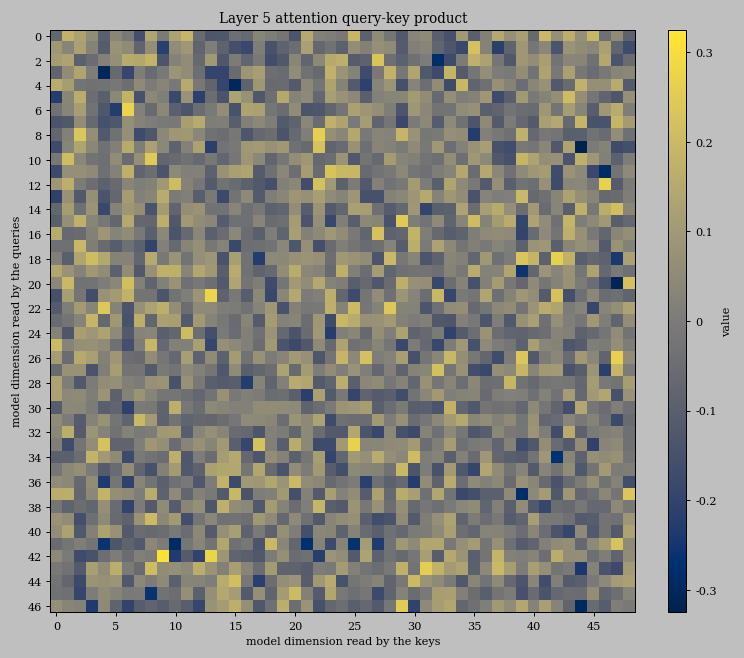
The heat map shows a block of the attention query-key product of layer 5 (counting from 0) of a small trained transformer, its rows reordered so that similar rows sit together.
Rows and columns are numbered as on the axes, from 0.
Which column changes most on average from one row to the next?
47
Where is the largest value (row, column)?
42, 9
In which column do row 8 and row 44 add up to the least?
17
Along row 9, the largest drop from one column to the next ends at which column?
44
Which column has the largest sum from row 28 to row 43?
33
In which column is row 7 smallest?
29
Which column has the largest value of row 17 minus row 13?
2
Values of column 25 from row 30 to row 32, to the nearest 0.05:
0.1 -0.05 0.15
